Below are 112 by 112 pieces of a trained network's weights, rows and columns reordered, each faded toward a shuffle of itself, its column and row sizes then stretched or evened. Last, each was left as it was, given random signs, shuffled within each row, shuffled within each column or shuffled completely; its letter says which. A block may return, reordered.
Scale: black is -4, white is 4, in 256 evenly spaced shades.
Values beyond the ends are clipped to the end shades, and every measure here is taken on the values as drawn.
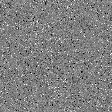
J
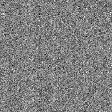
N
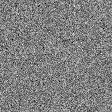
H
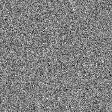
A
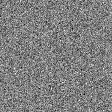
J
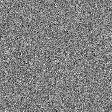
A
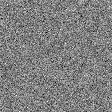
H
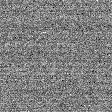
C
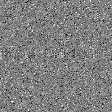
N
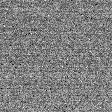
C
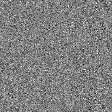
A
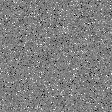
H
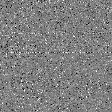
A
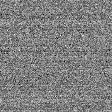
N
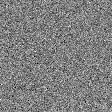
H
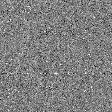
A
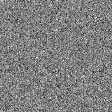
N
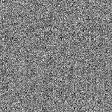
N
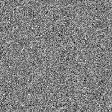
N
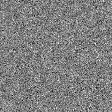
N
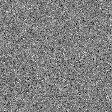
J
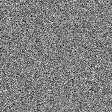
A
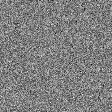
A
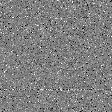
N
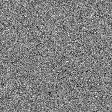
C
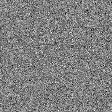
A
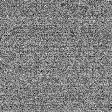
N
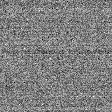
N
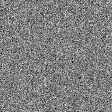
J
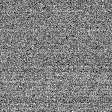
C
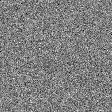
H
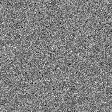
C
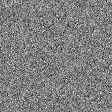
C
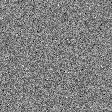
H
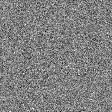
A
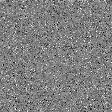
A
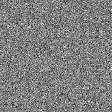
N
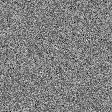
H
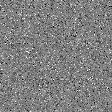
C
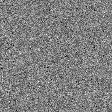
J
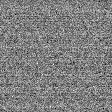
C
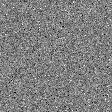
H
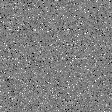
C
